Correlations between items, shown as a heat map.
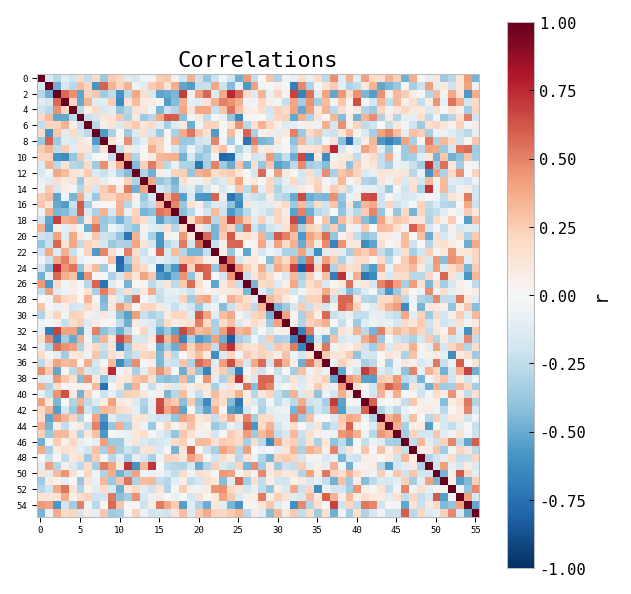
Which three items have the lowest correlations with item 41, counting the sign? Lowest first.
25, 21, 38
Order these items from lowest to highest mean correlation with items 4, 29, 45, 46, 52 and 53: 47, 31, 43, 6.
31, 47, 6, 43
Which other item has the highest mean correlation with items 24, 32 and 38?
2
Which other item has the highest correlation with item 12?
28
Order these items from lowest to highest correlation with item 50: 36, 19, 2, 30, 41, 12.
19, 41, 30, 2, 12, 36
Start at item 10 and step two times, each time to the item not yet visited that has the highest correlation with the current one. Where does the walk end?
15
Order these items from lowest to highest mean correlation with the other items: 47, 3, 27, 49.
49, 27, 47, 3
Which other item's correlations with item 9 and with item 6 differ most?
37
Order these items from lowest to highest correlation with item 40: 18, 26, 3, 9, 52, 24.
9, 26, 24, 18, 52, 3
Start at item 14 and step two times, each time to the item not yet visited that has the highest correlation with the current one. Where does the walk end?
11
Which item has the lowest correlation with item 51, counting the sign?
53
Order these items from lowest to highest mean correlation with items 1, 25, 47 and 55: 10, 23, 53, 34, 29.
10, 29, 53, 23, 34
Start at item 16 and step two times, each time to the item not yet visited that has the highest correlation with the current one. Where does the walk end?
17
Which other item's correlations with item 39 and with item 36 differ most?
44
